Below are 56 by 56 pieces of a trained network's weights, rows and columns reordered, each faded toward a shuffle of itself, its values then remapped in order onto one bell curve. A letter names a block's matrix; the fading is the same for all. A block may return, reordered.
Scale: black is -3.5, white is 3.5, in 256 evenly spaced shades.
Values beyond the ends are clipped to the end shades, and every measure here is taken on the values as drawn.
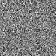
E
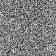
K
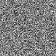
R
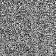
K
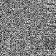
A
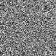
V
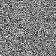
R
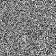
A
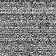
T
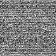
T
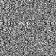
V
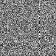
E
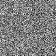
K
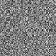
R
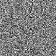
E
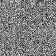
K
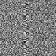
R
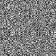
R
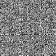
K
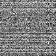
T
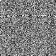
K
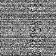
T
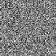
R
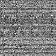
T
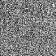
K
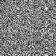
R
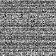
T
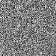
E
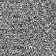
V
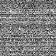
T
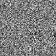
A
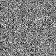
K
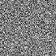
V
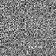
R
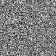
A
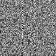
E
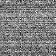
T
